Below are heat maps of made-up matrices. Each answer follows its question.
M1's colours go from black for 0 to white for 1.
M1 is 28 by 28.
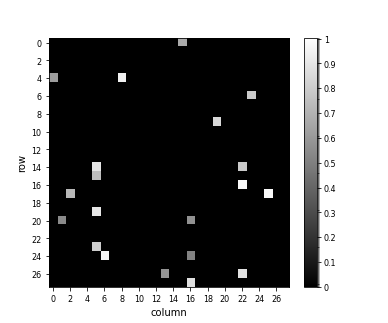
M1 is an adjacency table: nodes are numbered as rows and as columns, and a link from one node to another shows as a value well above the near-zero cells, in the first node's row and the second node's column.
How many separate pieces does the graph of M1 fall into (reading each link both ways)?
9
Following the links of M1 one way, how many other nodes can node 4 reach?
4
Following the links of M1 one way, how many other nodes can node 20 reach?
3
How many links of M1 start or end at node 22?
3
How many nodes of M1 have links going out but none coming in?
8
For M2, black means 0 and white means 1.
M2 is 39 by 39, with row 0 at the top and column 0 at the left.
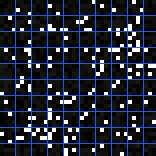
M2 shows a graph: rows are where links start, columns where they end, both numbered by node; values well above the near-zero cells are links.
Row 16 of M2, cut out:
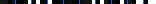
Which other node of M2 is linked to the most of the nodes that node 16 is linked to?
node 32
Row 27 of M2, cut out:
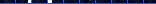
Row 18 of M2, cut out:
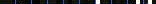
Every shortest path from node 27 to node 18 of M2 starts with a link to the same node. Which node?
node 12
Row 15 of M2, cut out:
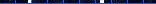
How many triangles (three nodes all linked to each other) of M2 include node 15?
0
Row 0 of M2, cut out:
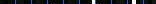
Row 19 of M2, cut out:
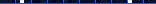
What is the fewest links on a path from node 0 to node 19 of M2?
5
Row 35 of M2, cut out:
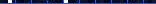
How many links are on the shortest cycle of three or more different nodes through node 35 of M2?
5
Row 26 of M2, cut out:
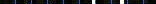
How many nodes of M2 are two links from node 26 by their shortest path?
7
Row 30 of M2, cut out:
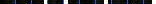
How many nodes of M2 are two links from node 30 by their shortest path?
9
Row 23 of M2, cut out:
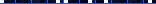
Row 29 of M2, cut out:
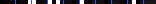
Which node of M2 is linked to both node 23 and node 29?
node 14
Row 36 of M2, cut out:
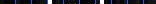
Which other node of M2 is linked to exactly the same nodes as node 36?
node 1
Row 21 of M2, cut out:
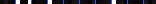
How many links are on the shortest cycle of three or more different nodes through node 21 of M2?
3
